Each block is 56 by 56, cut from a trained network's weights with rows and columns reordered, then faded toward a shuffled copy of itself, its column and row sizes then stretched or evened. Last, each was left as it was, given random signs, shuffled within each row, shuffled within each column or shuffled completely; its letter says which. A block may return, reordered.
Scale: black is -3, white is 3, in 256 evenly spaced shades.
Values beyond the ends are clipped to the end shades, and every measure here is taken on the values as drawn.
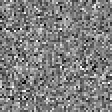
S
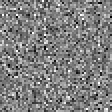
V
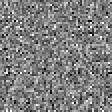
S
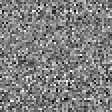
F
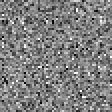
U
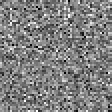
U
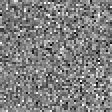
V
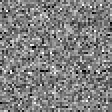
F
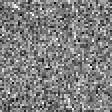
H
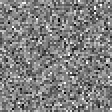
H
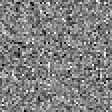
S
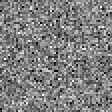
H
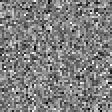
V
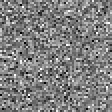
V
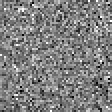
V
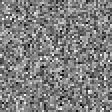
V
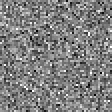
H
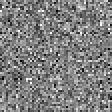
U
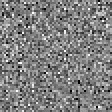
U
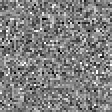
F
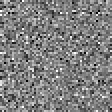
U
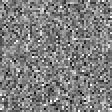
H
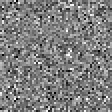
S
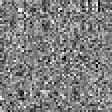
U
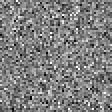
V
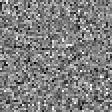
V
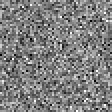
H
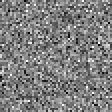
H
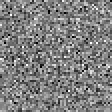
F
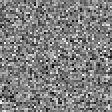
F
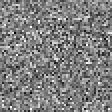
S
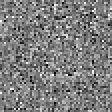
S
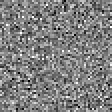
H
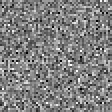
F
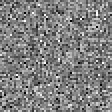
S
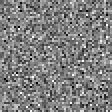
V
